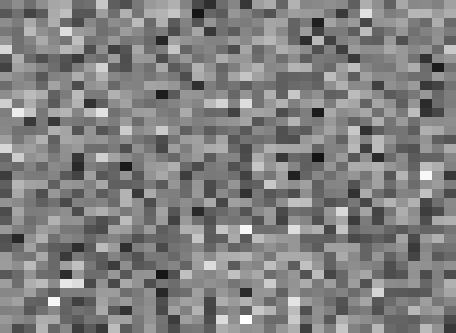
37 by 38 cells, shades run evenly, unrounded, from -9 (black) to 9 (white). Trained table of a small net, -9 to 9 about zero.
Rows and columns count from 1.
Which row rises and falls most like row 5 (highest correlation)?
31
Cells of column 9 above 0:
18
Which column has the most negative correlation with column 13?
7
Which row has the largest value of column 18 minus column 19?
23
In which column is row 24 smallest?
17
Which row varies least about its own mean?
14
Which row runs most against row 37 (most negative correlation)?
13
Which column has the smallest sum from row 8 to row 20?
27
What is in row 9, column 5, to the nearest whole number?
0
